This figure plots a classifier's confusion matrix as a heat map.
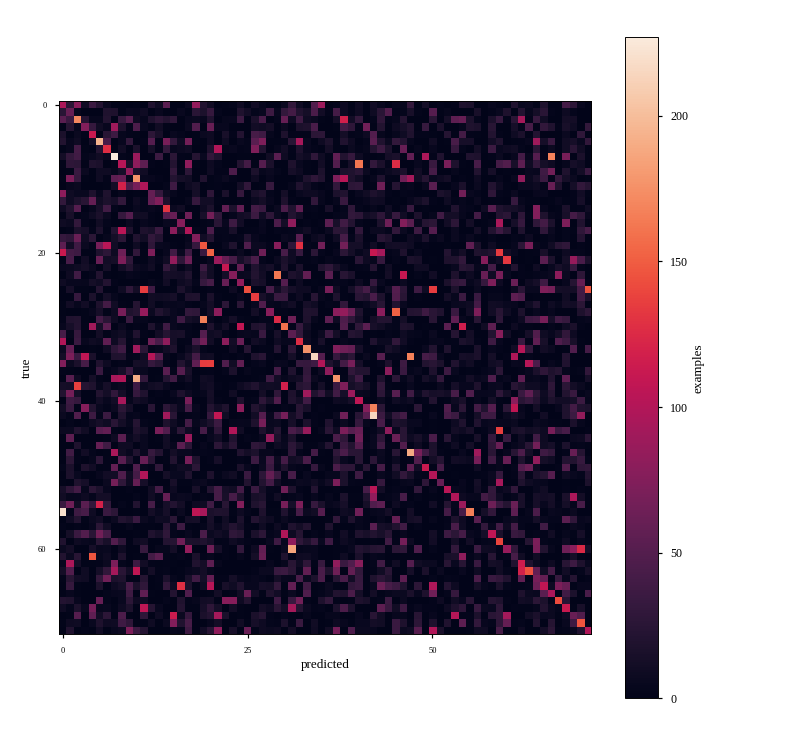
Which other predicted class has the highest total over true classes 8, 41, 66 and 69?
42
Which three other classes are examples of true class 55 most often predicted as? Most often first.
0, 18, 19
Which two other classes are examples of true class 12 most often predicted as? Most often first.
0, 54
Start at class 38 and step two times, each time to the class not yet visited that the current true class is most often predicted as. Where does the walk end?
62
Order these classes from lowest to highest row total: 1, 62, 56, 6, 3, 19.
56, 1, 6, 3, 62, 19
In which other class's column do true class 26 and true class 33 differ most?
10
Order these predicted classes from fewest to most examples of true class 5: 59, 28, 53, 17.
28, 59, 53, 17
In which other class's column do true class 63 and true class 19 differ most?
32
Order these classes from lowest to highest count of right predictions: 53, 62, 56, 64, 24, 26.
56, 64, 24, 53, 62, 26
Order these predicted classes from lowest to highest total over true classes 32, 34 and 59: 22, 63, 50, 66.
66, 63, 50, 22
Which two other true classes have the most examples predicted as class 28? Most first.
45, 50
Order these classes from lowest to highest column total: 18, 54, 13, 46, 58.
13, 18, 54, 46, 58
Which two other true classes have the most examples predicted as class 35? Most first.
0, 19
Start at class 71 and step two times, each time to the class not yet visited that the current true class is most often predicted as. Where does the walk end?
11
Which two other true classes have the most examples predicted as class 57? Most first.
21, 23
